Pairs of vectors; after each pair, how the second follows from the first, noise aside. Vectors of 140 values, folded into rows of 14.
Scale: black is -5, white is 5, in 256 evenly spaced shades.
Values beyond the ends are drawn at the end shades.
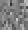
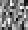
negated, scaled up.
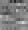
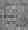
wrapped around, shrunk.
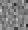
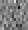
shuffled.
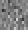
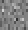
negated, partly zeroed.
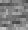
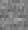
wrapped around, shrunk.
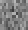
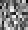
negated, scaled up.
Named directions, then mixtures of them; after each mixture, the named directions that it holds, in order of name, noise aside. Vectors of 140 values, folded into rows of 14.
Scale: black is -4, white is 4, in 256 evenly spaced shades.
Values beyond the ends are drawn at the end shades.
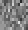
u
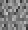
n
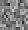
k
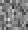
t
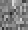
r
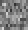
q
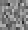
k.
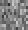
k, r.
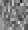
u.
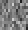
n, u.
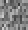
n, r, u.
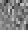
t, u.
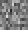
q, r, u.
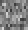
q.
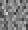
n.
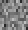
n, u.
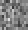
t.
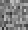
n, r, t.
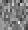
u.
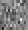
q, r, u.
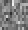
r, u.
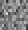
n.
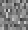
n, q, u.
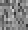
k, t.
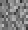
k, n.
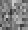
q, r.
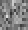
q, r.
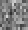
q, r.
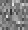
q, r, u.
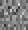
n, u.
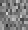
k, n, q.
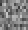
n, q, r.
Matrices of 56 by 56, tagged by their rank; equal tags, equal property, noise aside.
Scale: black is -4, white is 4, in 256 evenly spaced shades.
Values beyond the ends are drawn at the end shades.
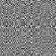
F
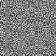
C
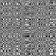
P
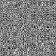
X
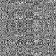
C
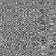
C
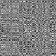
F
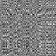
F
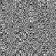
X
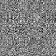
X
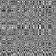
P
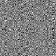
X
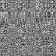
C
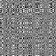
P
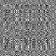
F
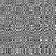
P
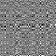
F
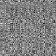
X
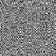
C
